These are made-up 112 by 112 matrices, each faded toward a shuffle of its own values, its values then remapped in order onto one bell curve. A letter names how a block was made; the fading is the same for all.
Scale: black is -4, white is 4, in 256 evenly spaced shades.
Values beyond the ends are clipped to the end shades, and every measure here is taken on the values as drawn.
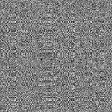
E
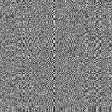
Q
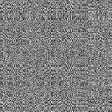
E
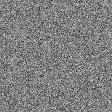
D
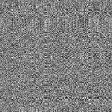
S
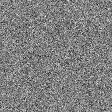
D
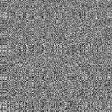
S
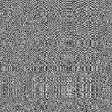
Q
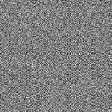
S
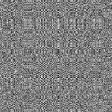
Q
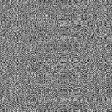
S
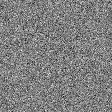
D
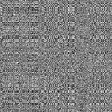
Q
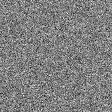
D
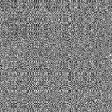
E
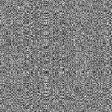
E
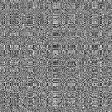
Q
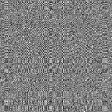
Q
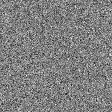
D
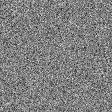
D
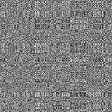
E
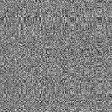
S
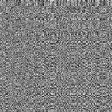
E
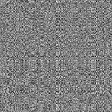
E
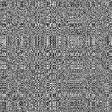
Q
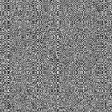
Q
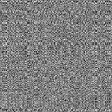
E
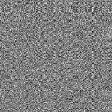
S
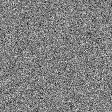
D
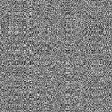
S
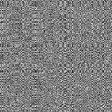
Q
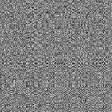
E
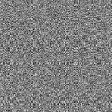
S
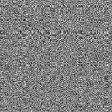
S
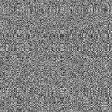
S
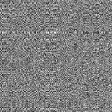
S
